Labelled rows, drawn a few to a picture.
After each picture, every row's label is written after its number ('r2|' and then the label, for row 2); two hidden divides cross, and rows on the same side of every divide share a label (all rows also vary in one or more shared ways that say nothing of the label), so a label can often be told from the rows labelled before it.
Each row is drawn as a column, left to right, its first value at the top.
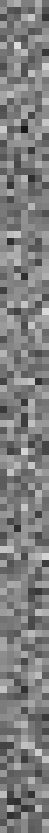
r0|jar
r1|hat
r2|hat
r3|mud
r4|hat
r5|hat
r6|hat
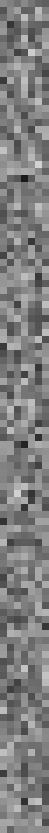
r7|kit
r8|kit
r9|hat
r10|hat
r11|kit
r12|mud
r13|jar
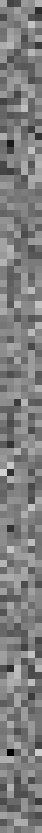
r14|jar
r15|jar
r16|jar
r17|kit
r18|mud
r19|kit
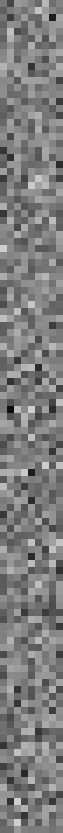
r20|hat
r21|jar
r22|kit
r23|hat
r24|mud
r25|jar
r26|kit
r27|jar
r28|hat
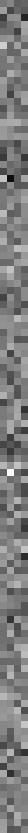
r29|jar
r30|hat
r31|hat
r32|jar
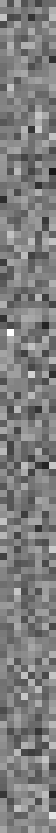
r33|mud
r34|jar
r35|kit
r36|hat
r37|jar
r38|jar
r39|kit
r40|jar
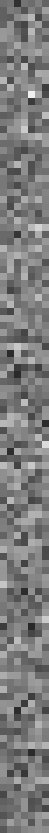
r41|jar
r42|hat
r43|jar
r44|hat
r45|jar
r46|jar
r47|mud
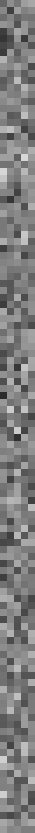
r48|kit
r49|kit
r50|jar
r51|kit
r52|mud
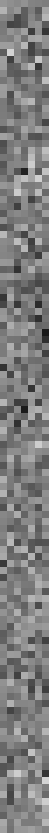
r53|hat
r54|jar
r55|mud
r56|jar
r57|kit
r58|mud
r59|kit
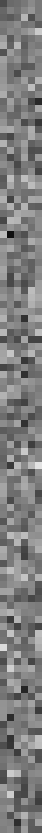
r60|hat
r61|mud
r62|jar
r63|mud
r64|jar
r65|jar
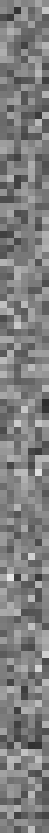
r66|mud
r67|mud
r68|hat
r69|kit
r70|kit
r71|hat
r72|jar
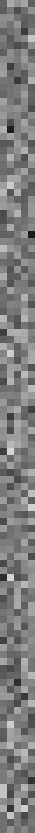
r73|hat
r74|mud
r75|kit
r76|hat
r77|jar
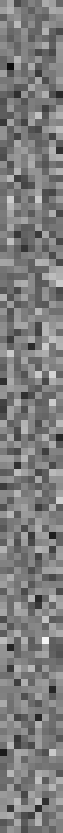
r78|jar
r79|mud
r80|kit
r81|jar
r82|kit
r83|mud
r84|jar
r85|kit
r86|hat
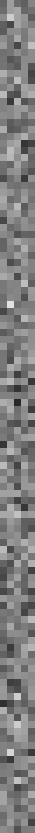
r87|hat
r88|kit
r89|mud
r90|hat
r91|jar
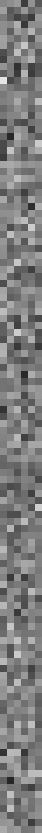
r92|jar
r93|kit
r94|mud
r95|jar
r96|mud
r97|mud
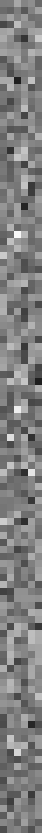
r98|jar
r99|jar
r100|kit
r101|kit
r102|jar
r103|jar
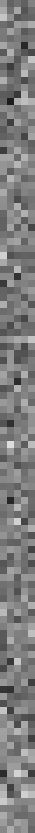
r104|kit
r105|mud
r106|mud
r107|kit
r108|kit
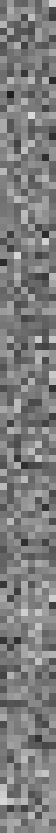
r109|kit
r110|mud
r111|hat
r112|mud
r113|mud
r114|mud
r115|mud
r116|kit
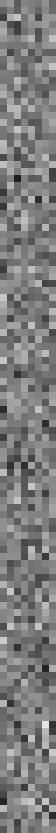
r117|jar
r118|kit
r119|hat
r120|mud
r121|hat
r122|kit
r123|mud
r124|hat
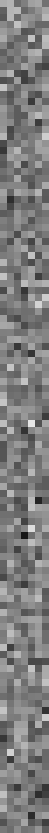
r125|hat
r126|kit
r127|mud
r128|kit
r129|hat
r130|mud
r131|jar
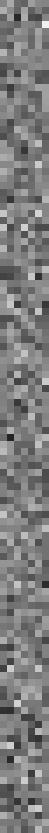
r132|mud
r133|mud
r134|jar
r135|jar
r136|hat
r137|mud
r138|kit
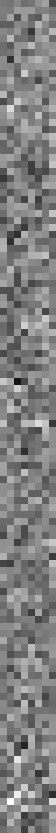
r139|hat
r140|kit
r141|mud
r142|hat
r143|hat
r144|hat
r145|hat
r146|mud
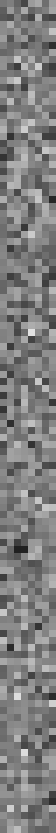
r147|jar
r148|mud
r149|mud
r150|kit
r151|hat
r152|hat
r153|mud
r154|mud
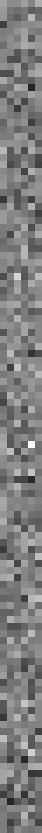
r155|mud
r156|jar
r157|hat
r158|jar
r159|kit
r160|hat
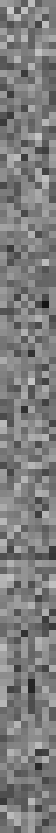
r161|jar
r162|mud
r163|kit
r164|jar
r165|kit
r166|jar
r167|jar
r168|mud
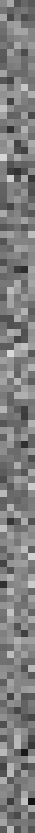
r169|kit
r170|mud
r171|jar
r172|jar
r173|hat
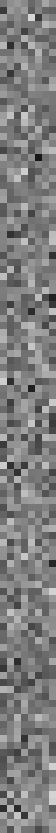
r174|hat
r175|mud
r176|mud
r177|kit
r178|hat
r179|jar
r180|kit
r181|kit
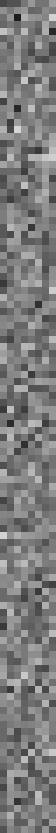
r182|jar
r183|mud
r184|jar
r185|jar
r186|hat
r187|hat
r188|mud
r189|kit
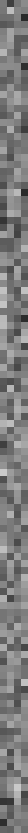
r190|hat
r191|jar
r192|kit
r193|mud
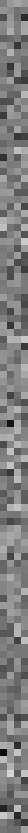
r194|jar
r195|mud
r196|kit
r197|mud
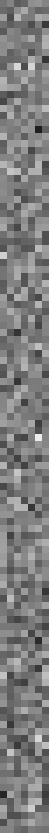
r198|jar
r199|kit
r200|hat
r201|mud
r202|hat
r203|kit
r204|jar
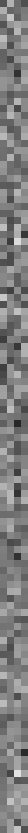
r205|jar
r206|kit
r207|mud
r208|jar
